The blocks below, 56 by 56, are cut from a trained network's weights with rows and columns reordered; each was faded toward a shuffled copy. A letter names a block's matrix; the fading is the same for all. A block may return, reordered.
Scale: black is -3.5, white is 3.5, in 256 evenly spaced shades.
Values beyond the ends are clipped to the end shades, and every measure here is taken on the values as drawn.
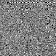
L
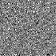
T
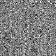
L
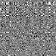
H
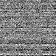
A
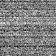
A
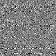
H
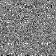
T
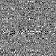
H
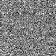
L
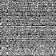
A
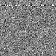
L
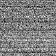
A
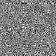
H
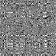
H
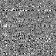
H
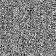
L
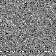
L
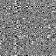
H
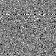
L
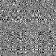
H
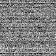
A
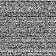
A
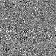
T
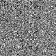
L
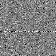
L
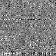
H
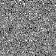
T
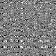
H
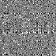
H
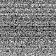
A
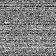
A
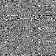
H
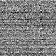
A
